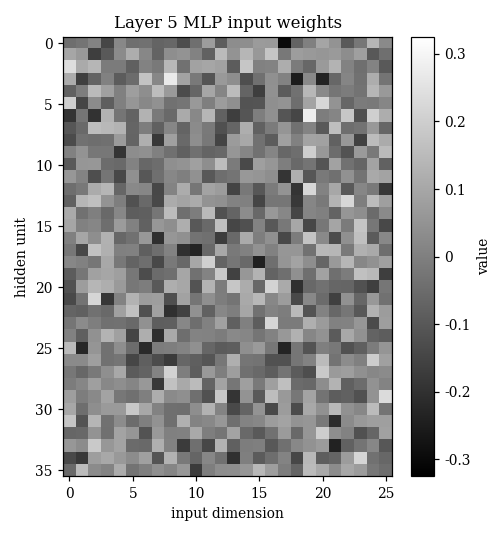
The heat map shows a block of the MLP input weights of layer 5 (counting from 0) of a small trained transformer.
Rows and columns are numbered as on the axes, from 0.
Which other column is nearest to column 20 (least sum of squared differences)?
4
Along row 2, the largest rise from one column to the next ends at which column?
14
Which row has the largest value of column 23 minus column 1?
34
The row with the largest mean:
2
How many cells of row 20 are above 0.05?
11
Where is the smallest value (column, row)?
17, 0
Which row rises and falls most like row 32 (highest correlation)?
5
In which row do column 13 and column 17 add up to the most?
20
